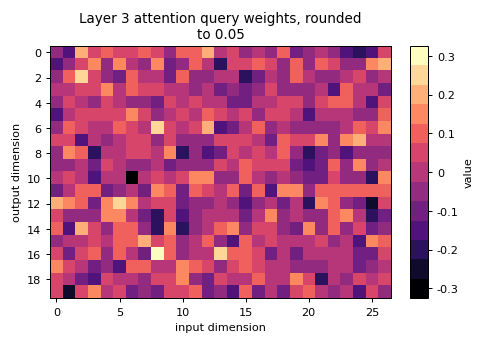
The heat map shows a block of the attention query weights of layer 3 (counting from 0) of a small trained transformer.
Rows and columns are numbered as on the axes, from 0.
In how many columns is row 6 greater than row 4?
13
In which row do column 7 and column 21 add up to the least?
18
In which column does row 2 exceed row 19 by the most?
1
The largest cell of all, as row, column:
16, 8
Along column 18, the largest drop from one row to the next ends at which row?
12
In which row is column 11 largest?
10
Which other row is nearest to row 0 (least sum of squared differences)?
5
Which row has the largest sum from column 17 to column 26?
11
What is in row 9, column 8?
0
